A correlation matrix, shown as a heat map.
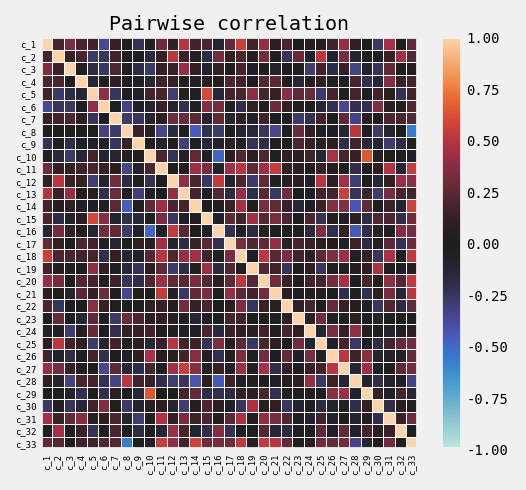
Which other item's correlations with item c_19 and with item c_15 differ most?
c_22
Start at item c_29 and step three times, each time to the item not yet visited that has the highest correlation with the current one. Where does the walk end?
c_27
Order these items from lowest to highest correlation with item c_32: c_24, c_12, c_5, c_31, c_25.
c_5, c_24, c_31, c_25, c_12
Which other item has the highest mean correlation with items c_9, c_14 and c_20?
c_33
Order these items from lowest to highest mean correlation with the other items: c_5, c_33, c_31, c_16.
c_16, c_5, c_31, c_33
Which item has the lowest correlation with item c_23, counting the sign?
c_7
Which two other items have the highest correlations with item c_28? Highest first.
c_8, c_24
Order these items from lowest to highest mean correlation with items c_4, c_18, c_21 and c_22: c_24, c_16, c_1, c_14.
c_16, c_24, c_14, c_1
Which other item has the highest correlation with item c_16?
c_12
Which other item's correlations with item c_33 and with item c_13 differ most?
c_21
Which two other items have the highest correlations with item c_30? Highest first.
c_19, c_6
